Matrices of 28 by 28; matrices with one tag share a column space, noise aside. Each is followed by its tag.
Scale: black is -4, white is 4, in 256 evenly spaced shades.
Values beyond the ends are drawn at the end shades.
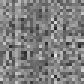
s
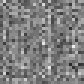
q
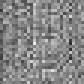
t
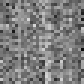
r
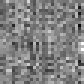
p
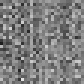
t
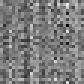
r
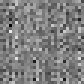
r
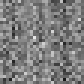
s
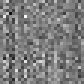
t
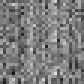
q
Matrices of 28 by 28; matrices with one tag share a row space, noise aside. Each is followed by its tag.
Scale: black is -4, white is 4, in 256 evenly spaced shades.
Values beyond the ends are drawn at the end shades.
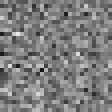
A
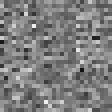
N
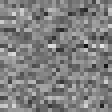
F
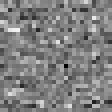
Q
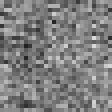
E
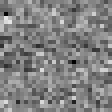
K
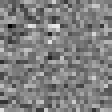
E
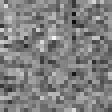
K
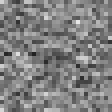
N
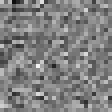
A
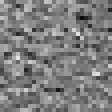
N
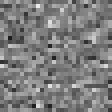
E
